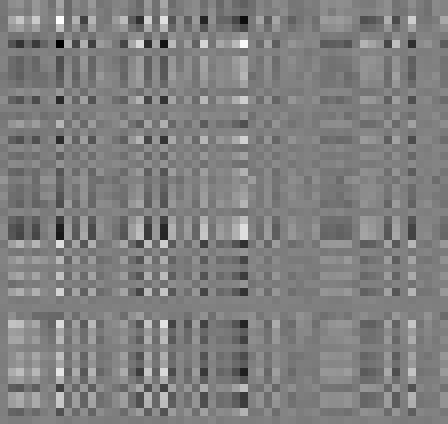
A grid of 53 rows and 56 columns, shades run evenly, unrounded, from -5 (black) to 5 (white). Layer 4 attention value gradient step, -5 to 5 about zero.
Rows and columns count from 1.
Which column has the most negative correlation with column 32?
55
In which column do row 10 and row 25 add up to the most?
31
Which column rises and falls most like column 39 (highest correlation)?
14
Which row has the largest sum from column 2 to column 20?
3
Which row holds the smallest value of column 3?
6
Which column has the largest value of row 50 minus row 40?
8
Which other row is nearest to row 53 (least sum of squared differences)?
39
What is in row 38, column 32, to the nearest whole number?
0
